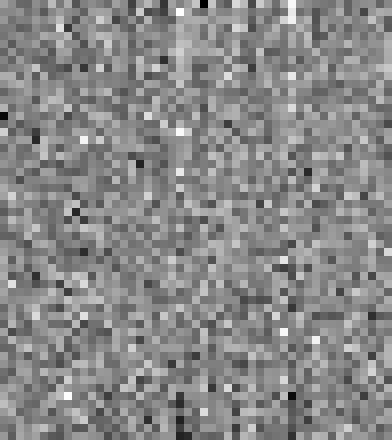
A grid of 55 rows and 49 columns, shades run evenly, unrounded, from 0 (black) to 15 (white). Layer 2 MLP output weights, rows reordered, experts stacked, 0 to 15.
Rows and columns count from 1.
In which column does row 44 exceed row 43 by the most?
44
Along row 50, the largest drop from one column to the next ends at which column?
37
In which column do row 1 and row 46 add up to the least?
26
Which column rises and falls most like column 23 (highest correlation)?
24
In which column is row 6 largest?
14
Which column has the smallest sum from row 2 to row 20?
32
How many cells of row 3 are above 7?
37
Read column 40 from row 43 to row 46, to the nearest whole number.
14 10 11 8
